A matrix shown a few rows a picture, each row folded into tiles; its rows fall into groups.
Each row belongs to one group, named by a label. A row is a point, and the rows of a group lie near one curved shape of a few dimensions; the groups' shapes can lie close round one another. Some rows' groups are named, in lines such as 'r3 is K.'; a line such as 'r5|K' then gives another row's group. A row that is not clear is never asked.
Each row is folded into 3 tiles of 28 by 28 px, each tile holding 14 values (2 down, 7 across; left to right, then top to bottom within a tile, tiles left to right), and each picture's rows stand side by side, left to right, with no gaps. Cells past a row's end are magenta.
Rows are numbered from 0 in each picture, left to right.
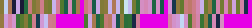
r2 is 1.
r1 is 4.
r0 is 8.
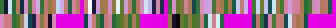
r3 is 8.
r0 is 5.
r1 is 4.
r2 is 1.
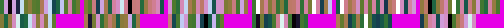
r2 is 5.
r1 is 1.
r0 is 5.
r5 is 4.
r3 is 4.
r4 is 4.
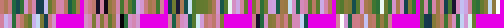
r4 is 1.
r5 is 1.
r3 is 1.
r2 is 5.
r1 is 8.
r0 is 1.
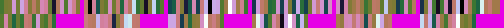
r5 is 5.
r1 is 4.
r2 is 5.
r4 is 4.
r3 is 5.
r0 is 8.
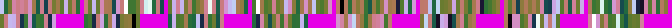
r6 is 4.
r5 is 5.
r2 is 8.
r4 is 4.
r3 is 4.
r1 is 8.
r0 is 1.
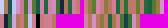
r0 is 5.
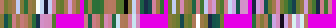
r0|1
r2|4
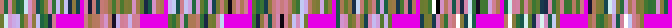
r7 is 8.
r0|1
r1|4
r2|5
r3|4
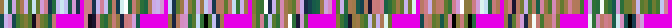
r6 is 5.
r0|4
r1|1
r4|1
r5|8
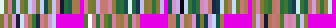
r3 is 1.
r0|5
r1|1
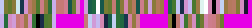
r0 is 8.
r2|1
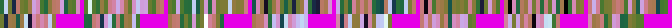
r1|4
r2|5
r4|4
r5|4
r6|4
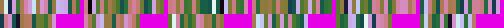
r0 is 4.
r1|4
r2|1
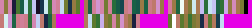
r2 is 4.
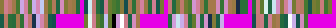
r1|5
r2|1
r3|8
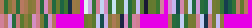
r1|5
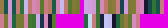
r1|5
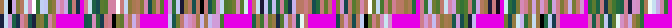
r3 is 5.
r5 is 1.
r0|4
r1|4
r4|4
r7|5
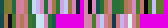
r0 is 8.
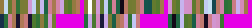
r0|4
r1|5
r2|1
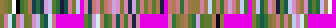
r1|1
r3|1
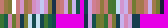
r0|8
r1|8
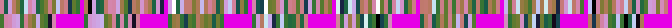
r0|1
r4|8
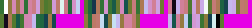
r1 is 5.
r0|4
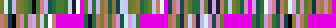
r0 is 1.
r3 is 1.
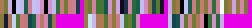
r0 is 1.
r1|1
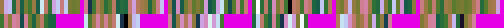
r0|8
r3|5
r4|1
